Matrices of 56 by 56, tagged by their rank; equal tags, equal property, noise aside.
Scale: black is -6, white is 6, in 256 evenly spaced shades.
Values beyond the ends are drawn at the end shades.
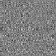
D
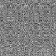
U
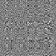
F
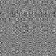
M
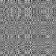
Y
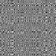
Y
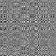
Y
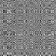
Y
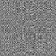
U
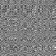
D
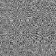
U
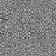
D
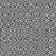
F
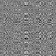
Y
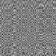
Y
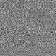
D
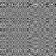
Y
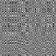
Y
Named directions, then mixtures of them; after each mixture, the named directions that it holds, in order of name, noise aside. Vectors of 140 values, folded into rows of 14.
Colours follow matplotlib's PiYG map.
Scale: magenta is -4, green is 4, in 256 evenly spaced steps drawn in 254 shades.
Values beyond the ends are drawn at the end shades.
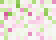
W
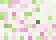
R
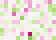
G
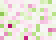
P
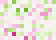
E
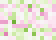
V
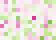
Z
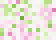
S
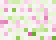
G, V, Z.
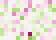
G.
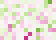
P, S, W.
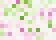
S.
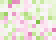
P, R.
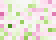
P.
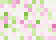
R, V.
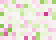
E, P, W.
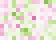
G, R, Z.
